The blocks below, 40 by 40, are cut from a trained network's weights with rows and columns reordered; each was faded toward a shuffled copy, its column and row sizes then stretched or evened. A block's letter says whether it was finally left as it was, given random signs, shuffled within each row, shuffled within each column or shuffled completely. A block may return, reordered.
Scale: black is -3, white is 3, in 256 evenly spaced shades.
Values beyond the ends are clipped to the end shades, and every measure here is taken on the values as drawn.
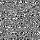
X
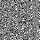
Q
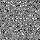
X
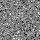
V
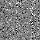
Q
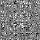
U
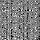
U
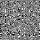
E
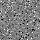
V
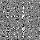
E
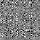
U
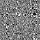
U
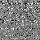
X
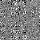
E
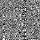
E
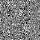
Q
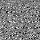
X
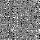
Q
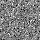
V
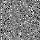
Q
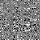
U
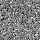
V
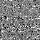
X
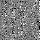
Q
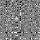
U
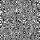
E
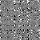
E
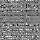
U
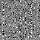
Q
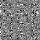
U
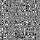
U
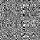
U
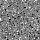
V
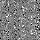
Q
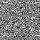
X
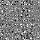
E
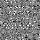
X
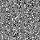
Q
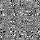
U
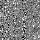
Q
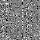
Q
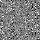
Q
